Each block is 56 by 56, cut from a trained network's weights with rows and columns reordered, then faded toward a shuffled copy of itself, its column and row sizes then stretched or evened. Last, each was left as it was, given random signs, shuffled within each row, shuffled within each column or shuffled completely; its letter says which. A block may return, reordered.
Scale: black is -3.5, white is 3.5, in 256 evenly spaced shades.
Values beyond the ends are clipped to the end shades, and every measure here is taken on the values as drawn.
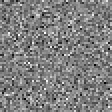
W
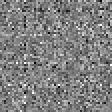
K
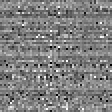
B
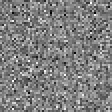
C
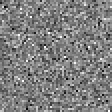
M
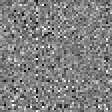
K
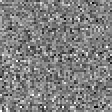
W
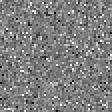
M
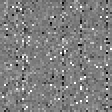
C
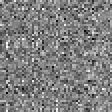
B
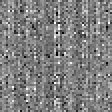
B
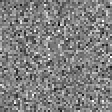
C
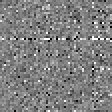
K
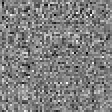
B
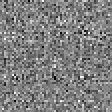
B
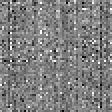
B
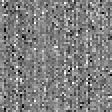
C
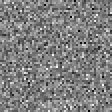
M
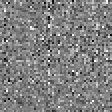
K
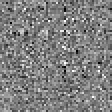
K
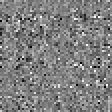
K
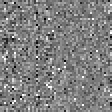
C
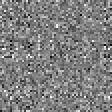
K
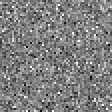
M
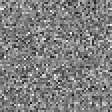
W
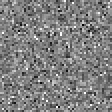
M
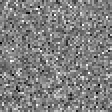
M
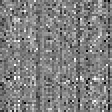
B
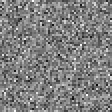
M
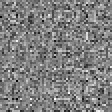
B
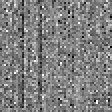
C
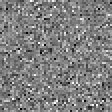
W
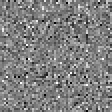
K
